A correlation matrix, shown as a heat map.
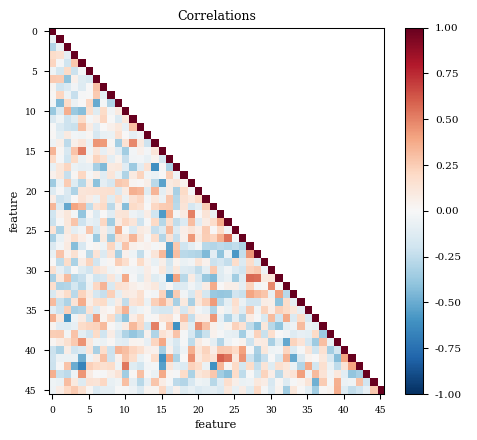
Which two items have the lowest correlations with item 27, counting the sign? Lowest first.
16, 3
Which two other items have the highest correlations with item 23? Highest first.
41, 19
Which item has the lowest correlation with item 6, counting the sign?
9
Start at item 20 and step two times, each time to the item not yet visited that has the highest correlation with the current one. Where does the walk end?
14
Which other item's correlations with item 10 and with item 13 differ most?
42
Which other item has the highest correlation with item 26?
24
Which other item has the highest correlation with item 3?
22
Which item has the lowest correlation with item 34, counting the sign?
31
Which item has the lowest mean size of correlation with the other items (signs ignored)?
13
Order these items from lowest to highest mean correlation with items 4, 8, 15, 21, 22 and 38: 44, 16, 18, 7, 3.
44, 7, 16, 18, 3
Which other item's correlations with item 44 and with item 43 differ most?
36
